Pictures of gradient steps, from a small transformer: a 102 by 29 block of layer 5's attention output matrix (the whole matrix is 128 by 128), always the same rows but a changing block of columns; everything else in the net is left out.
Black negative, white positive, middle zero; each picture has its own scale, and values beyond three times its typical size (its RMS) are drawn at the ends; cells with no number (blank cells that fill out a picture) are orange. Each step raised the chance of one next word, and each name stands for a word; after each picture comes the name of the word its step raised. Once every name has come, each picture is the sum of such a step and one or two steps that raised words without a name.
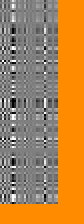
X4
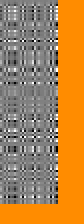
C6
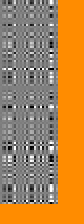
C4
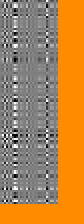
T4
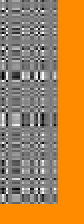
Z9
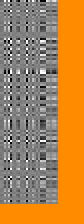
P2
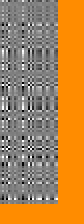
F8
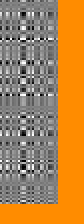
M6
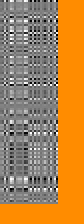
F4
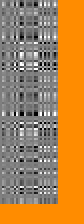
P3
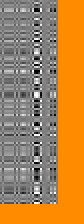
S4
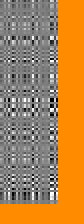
X4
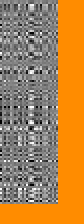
S4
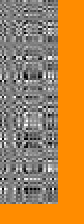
Z9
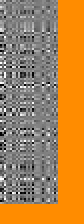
F4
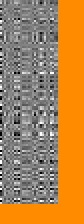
P3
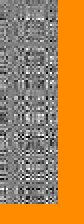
C6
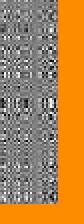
X4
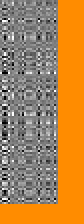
P3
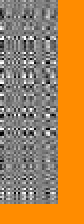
M6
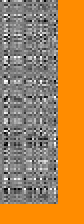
F4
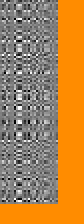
P2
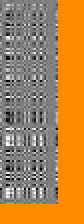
S4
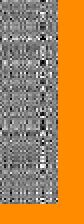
M6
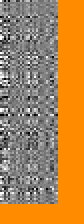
F4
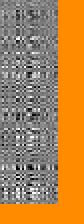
C6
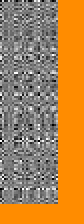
P2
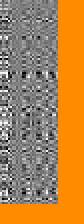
Z9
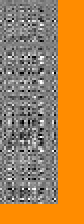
C6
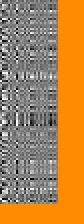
Z9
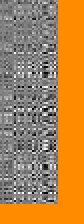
C4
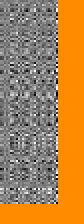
S4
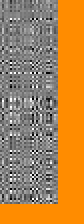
X4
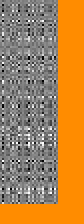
S4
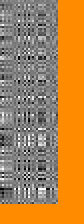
S4
